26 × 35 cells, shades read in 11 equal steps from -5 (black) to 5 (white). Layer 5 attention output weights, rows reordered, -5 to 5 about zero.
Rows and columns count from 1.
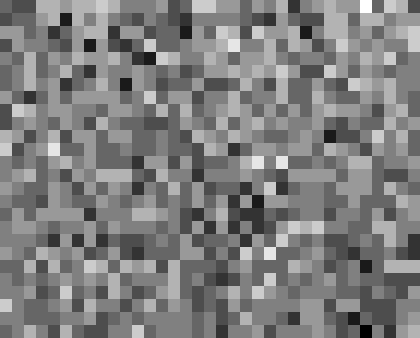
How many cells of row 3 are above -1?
23
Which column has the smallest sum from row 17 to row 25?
31
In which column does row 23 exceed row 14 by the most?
6
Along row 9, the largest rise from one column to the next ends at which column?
2
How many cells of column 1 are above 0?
7
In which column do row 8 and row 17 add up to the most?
13
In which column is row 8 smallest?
3
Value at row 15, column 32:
-1
